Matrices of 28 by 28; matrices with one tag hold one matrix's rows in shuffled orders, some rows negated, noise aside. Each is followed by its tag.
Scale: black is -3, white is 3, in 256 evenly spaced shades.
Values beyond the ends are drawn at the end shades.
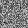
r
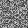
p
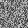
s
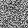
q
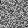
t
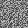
r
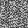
t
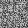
r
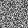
s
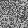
p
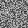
t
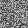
p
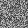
r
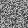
t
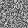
s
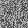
s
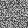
r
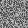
r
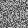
r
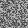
q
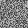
r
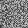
s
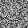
t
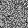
s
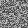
p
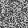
t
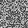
q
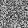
q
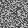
t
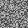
t
